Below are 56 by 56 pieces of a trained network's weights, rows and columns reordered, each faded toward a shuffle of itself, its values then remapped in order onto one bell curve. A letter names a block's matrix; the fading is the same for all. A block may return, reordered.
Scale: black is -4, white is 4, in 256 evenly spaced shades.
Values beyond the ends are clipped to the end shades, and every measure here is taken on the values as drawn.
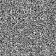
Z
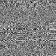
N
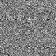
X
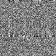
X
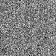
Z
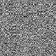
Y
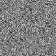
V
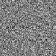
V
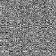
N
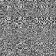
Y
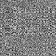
Y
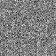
X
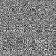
N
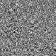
V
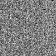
Z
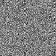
V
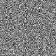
V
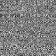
Y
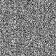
Z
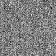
Z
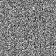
Z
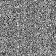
Z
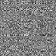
Y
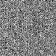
Z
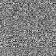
N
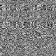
Y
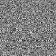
N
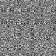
N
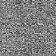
Y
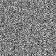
X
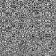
N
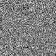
X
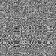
Y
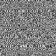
N
